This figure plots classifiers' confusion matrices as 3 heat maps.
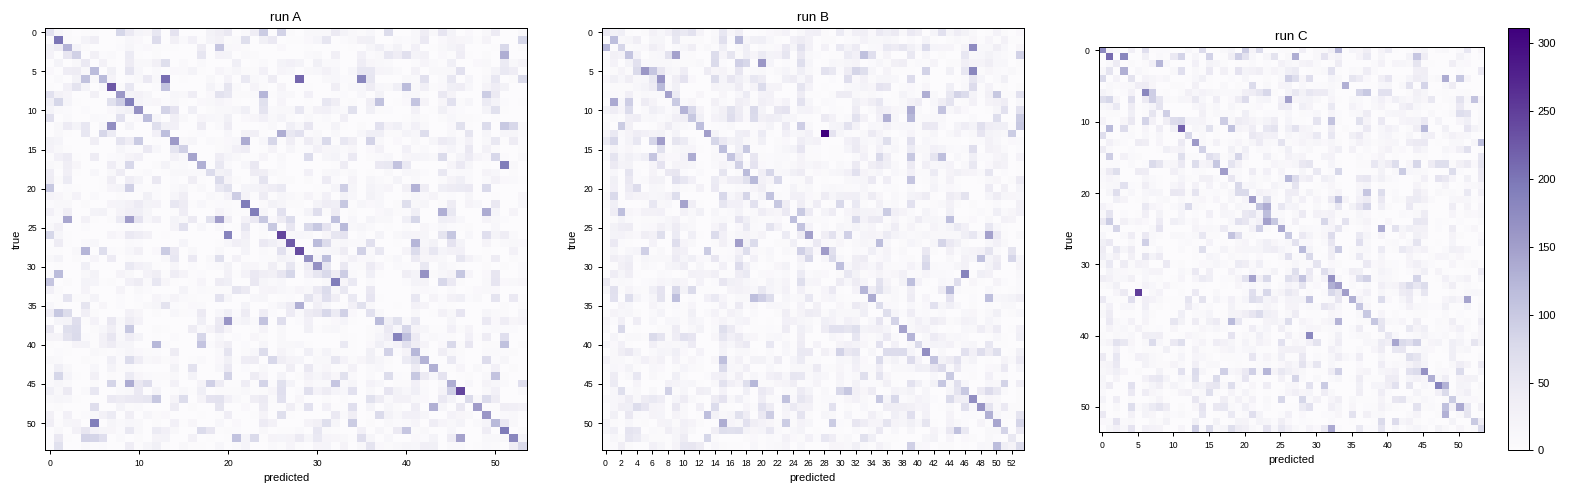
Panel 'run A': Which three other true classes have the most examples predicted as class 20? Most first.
26, 37, 44
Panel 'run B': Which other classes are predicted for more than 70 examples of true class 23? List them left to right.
2, 25, 36
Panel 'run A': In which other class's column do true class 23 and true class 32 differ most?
49
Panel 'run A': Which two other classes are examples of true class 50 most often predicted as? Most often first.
5, 34
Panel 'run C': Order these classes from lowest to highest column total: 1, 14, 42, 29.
42, 14, 29, 1
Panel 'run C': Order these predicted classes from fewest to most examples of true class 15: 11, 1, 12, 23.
12, 23, 11, 1
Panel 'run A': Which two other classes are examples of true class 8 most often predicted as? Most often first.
24, 49
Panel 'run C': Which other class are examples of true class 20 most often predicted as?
37
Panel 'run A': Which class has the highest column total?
9
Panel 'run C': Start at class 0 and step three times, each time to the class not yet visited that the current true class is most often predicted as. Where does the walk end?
21
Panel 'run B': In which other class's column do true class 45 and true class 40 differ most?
19
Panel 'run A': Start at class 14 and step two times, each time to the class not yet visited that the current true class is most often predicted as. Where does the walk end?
33
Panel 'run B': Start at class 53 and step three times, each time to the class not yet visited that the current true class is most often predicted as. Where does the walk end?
18
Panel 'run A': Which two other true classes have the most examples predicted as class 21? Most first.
52, 33
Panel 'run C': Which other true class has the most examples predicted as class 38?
16
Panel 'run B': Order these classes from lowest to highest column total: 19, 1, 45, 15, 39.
45, 19, 1, 15, 39
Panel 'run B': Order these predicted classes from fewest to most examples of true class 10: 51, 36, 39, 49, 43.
49, 36, 51, 43, 39
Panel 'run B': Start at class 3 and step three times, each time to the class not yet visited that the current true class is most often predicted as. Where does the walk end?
17
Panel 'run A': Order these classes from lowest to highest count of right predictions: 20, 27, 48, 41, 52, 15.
20, 15, 41, 48, 52, 27
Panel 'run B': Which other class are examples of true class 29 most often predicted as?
48
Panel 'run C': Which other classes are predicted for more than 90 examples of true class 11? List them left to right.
1, 18, 45
